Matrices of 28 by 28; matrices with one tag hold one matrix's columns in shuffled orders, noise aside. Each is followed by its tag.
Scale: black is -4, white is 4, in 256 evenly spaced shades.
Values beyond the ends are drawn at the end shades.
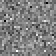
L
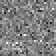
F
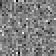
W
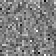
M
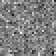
W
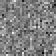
W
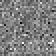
F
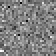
L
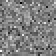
L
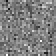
M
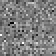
F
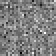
W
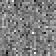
W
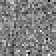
M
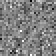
M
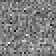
F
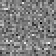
F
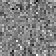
M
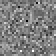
L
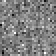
W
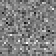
F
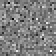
L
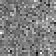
W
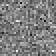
L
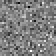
L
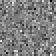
M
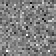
L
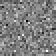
L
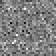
F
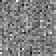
W
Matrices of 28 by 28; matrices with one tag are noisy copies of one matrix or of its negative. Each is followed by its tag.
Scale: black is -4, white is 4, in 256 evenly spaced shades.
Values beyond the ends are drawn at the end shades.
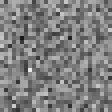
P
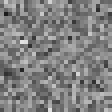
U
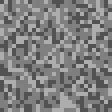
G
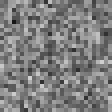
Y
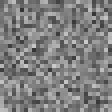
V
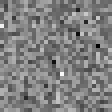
Y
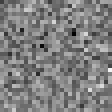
U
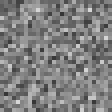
P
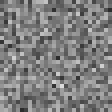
V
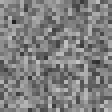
U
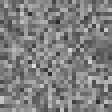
P
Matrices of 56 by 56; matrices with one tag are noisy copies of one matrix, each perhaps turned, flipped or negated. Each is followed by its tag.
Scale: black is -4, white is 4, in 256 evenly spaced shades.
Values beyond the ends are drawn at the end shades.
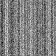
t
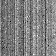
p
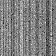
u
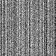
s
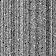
u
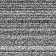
u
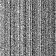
p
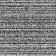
s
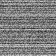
s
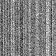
u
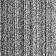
p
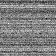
t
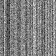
u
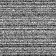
s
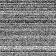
u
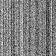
u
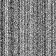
t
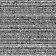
s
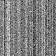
u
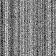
t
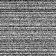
s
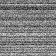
u
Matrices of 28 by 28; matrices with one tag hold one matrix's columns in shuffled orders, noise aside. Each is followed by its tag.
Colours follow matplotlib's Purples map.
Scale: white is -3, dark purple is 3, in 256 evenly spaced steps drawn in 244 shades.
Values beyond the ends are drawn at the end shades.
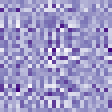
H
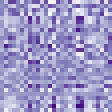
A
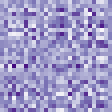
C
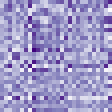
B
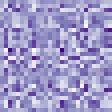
H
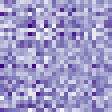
C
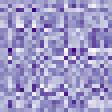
H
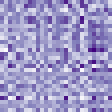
B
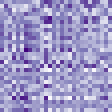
B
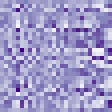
H
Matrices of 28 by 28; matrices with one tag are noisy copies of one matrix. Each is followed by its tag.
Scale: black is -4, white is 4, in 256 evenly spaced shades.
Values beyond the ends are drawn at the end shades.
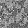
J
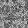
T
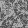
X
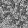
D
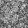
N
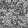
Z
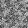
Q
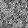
X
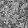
N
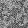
J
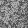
N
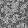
N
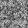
T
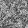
X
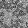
Z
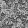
X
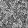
X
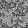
Z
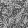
J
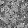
N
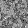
X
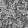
X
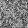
X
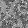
X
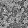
J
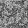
J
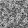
J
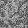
N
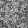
N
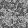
Z
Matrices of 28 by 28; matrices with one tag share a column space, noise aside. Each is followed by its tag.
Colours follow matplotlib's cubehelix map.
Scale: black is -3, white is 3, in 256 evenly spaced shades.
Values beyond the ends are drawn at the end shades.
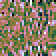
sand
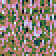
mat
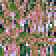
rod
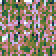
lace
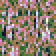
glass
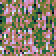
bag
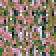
glass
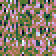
mat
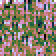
lace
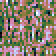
glass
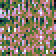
bag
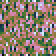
rod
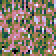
bag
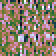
lace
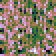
bag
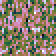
bag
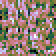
bag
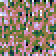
sand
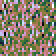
mat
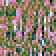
glass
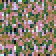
rod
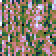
lace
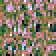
rod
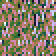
mat
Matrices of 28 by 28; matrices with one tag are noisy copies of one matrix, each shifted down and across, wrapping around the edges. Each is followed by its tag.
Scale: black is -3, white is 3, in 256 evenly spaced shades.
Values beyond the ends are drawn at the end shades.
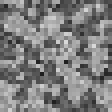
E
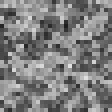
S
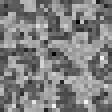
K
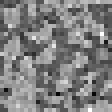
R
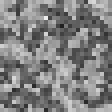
E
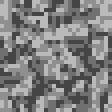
R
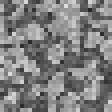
R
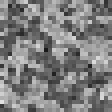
E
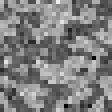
S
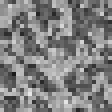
K
